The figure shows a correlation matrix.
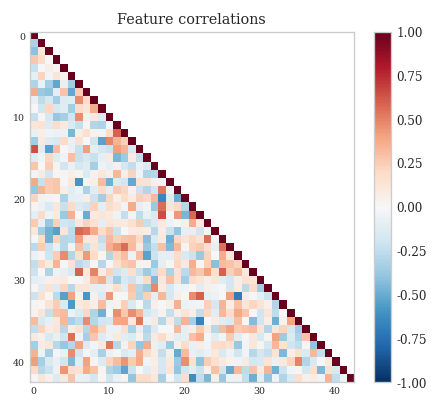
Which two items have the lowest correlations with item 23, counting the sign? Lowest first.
42, 2
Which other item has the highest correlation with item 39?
5
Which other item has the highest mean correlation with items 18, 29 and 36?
8
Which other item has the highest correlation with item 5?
37
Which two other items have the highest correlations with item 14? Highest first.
0, 35
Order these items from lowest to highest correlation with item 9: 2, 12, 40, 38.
40, 12, 38, 2
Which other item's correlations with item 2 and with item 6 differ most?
24
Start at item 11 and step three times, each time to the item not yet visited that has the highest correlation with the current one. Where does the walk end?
25
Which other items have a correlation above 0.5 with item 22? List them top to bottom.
17, 21, 32
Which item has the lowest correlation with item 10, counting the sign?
18
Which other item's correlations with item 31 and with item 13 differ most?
16
